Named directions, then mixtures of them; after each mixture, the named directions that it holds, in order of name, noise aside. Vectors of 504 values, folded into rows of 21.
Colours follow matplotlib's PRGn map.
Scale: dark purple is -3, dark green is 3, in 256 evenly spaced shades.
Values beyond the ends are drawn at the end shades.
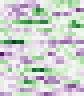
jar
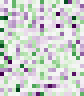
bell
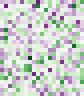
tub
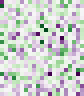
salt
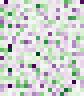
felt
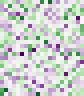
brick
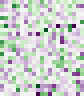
bell, salt.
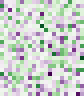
salt.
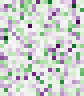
brick, tub.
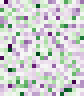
felt.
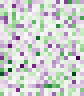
bell, brick, felt.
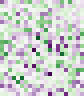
brick, felt, salt.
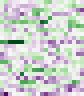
jar.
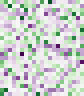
brick.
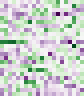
bell, jar, tub.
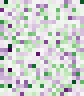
felt.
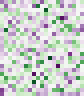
brick, tub.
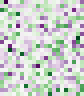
brick, felt, salt.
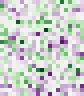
felt, jar, salt.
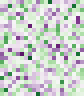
brick, tub.
